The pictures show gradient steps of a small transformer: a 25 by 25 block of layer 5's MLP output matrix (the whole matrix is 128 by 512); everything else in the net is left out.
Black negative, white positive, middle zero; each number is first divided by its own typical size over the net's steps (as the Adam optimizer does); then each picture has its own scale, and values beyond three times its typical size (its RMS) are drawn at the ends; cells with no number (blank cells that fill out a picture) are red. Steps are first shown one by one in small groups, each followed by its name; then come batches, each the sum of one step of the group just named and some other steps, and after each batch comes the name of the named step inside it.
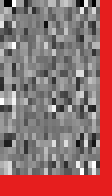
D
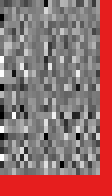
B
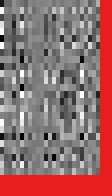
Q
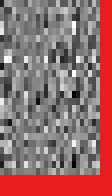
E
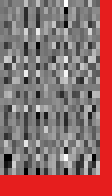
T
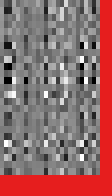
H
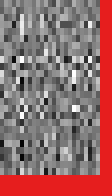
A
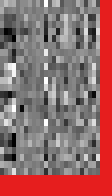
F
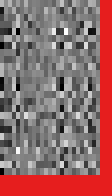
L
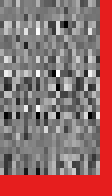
T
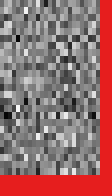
B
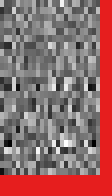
L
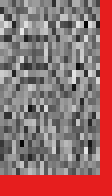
A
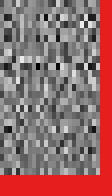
A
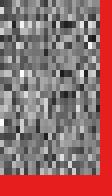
Q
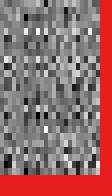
T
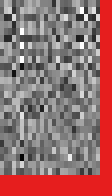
A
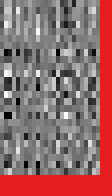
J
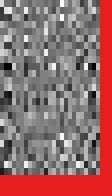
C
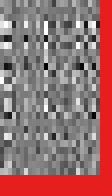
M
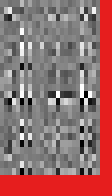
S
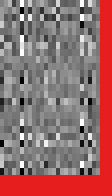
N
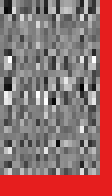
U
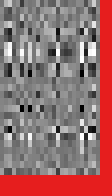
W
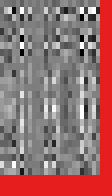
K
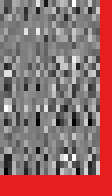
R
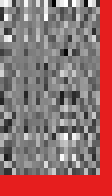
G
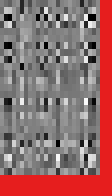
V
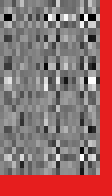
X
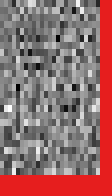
K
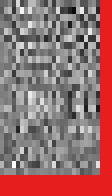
K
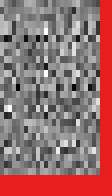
M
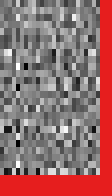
W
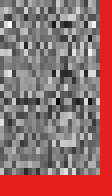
S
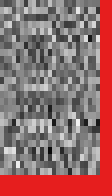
X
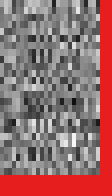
G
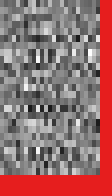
W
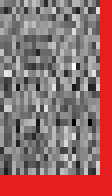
R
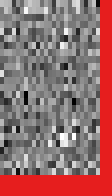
G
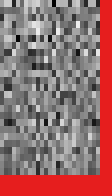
G
